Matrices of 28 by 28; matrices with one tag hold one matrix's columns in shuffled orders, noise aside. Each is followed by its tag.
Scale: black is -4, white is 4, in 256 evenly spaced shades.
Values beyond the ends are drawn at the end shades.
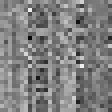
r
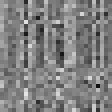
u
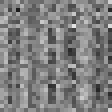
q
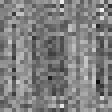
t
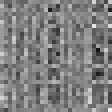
q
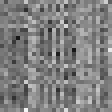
q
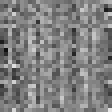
q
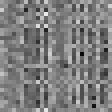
q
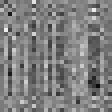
t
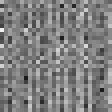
r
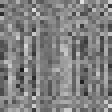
t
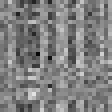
u
